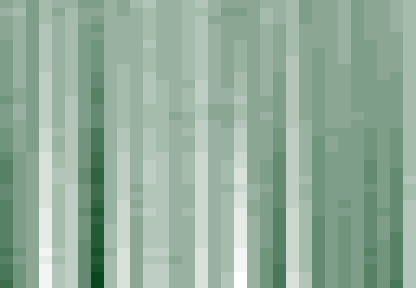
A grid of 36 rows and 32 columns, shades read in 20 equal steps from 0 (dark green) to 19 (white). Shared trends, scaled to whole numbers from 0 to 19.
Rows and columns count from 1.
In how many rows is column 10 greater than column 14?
28
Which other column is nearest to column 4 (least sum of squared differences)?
16
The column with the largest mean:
4
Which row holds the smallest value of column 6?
1
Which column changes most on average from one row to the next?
8
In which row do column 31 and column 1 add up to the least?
36
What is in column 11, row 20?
11
